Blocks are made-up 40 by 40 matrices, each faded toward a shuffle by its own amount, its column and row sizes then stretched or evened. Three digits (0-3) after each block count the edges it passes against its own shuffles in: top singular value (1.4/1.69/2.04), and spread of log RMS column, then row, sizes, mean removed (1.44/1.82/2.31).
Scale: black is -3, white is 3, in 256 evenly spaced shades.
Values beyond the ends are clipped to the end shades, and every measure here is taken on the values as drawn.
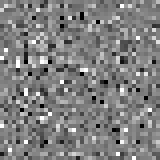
2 0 1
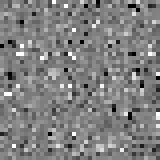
0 0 2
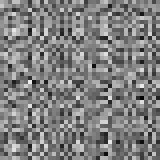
3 3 1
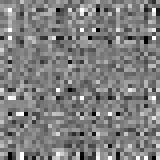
3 2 3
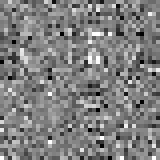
2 2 1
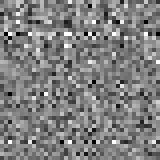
1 1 2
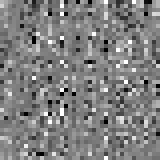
2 3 2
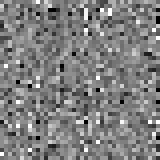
1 2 1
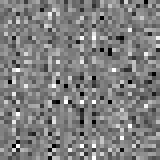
2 3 0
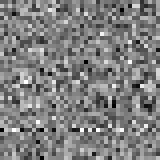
2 0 2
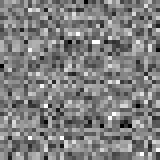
3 0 1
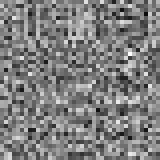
2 1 0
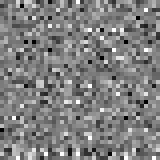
1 0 2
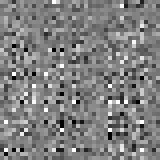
1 3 2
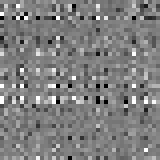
3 2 3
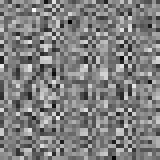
3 3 0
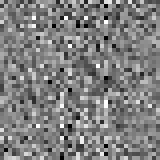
1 1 1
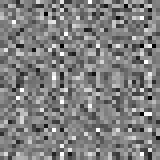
3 2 1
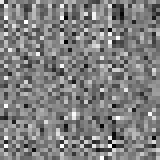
3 2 1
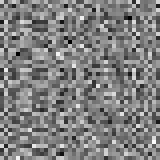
3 1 1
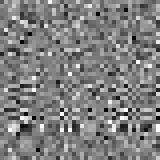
3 1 2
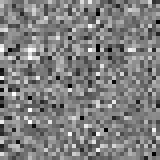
2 1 1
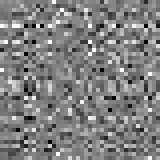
3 1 2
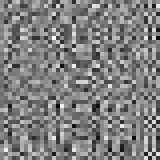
3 3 2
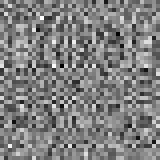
3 0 2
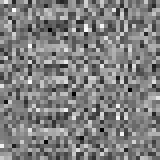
3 2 1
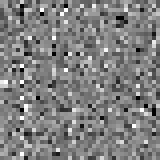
1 1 0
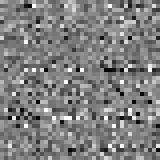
0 1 3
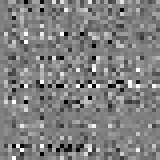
1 3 3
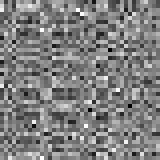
3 0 0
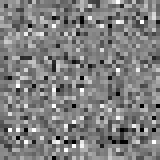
0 2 2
